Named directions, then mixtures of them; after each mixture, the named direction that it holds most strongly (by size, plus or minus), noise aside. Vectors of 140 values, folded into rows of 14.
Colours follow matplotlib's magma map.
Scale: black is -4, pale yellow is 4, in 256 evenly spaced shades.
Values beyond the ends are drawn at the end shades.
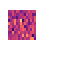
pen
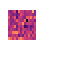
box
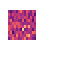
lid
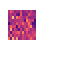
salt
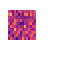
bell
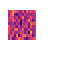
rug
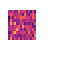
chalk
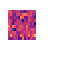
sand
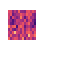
sand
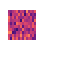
chalk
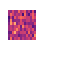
chalk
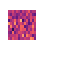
pen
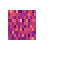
lid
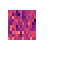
salt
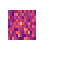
rug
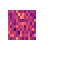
bell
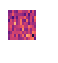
pen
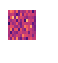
salt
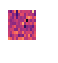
box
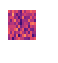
rug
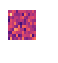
chalk
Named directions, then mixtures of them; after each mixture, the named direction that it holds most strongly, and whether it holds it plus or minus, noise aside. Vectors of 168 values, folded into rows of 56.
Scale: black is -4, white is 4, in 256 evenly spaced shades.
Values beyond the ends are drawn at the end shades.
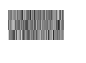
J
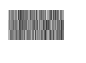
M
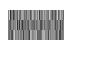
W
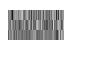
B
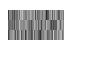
M, minus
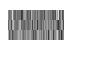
B, minus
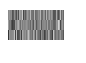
J, minus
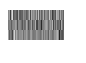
B, minus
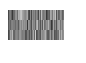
M, minus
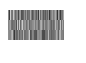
W, minus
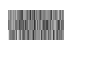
J, plus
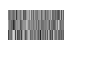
J, minus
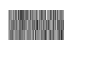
M, plus
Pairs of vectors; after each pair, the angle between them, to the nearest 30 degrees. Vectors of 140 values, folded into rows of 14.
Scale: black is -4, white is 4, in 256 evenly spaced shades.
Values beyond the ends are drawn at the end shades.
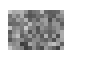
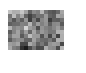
30 degrees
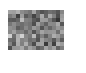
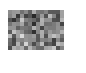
30 degrees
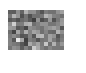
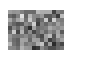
120 degrees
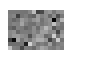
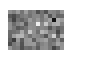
60 degrees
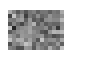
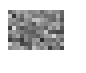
150 degrees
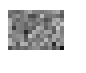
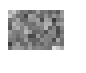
120 degrees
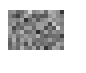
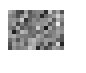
60 degrees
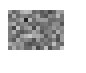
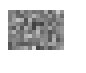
60 degrees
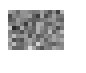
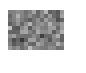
60 degrees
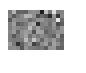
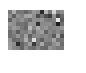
30 degrees
